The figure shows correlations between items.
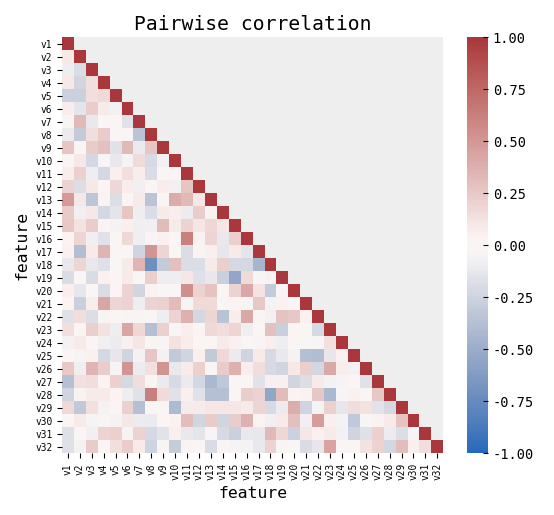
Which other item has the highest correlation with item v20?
v11
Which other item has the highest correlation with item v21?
v4
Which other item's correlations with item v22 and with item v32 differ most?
v23
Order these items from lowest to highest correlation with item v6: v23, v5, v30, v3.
v5, v30, v3, v23
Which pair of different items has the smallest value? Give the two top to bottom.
v8, v18
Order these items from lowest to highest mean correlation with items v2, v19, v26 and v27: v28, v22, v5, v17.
v17, v5, v22, v28
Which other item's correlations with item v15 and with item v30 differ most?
v19
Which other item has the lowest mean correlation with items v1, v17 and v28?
v18
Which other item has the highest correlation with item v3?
v26
